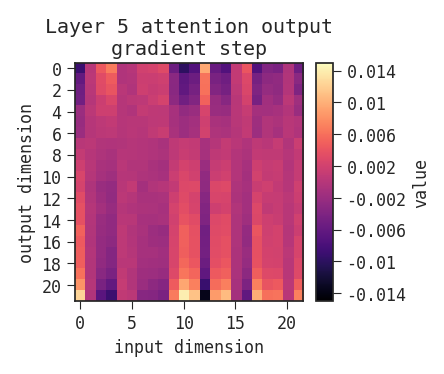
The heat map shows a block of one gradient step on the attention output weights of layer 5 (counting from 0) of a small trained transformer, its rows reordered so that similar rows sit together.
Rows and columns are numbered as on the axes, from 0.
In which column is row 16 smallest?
12
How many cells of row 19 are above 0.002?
10
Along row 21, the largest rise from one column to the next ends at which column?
13
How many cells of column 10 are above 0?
15
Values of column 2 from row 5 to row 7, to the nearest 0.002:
0 0 0
